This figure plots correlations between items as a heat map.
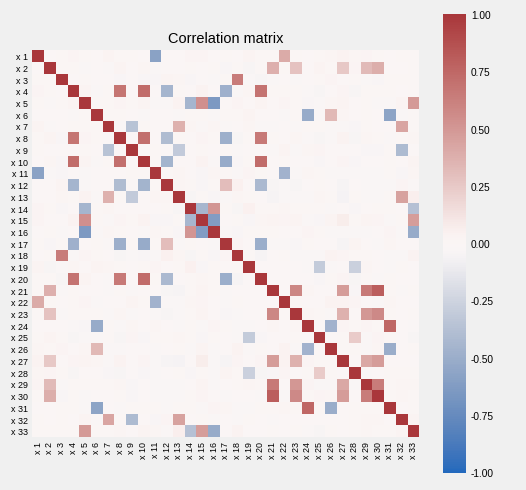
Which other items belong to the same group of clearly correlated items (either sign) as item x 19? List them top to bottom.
x 25, x 28
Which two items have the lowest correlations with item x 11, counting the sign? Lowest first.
x 1, x 22
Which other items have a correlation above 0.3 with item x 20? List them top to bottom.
x 4, x 8, x 10
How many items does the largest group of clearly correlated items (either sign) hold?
6
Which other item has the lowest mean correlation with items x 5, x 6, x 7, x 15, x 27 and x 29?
x 16
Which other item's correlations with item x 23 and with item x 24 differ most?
x 31
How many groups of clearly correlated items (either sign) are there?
8
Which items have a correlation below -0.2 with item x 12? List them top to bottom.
x 4, x 8, x 10, x 20
